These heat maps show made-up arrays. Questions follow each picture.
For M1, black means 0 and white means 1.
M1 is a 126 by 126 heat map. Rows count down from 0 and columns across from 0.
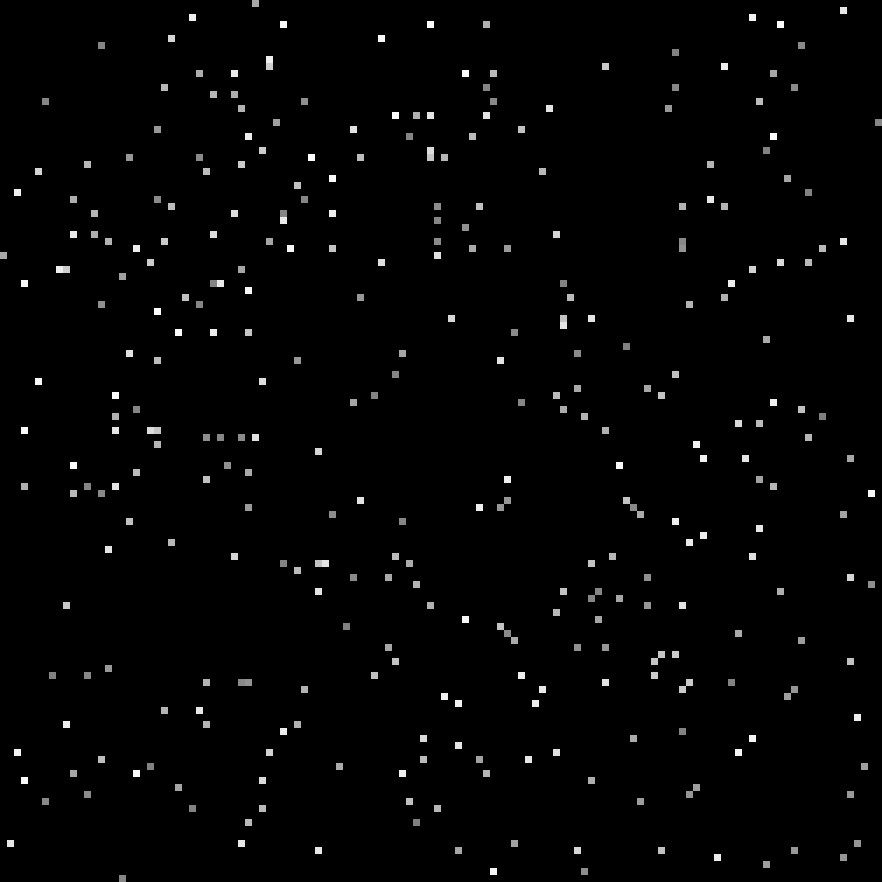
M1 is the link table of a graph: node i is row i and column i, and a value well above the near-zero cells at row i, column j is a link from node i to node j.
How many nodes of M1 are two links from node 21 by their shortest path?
9
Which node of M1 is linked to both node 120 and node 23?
node 34
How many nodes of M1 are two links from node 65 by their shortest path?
5
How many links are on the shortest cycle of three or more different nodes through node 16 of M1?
4
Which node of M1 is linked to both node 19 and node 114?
node 58
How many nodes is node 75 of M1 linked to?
1
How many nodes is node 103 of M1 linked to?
3
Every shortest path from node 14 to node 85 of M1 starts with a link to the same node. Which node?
node 70
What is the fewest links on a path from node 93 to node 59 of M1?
4
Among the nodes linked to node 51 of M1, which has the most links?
node 22
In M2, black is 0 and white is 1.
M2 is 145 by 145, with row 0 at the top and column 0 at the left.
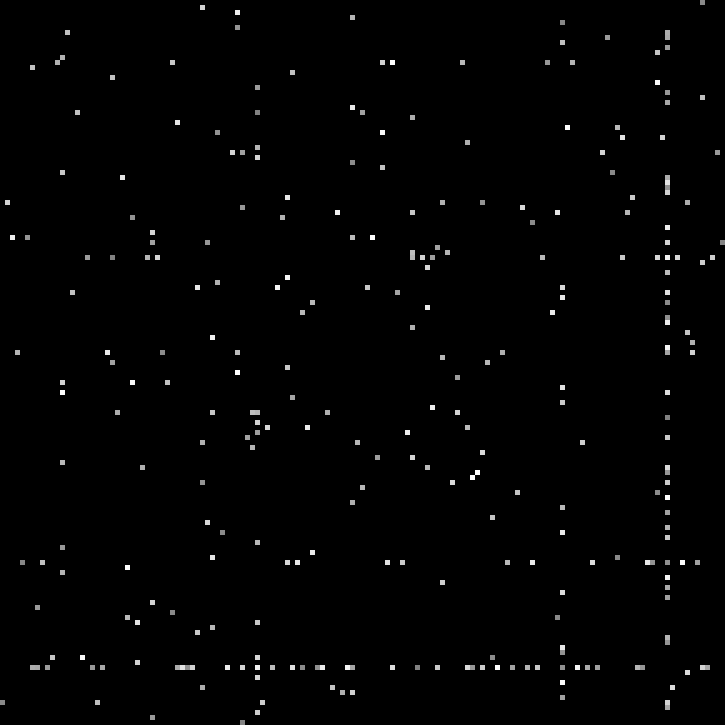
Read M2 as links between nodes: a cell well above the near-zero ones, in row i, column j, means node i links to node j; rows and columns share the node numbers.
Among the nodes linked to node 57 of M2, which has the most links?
node 112
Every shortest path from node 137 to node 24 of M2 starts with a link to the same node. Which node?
node 40
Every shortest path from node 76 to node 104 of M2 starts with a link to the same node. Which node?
node 12
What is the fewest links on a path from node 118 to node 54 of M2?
3
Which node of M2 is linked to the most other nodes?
node 133
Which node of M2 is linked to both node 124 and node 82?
node 51
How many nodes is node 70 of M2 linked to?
7
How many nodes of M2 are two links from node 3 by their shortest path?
6
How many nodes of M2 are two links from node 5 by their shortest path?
3
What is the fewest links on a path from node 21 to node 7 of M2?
3
